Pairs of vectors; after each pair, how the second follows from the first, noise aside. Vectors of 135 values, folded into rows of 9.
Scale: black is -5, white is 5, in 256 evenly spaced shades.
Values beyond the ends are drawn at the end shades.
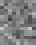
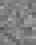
negated, shrunk.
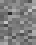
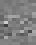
partly zeroed.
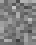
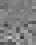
reversed, negated, partly zeroed.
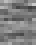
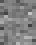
wrapped around, partly zeroed.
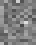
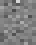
partly zeroed.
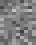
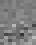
reversed, negated, partly zeroed.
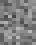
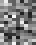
negated, scaled up.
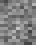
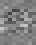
wrapped around, negated, partly zeroed.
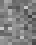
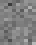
wrapped around, negated, partly zeroed.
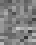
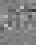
wrapped around, negated, partly zeroed.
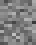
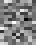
negated, scaled up.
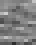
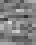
wrapped around.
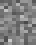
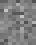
partly zeroed.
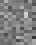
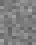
reversed, negated, shrunk.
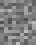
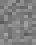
reversed, negated, shrunk.
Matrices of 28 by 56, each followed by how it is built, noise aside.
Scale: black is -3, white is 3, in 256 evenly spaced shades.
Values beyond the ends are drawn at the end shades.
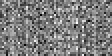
repeating rows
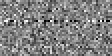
uneven rows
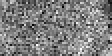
smooth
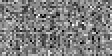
blocks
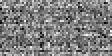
blocks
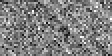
Toeplitz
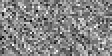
Toeplitz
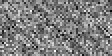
Toeplitz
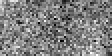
smooth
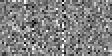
uneven columns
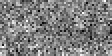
smooth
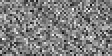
Toeplitz
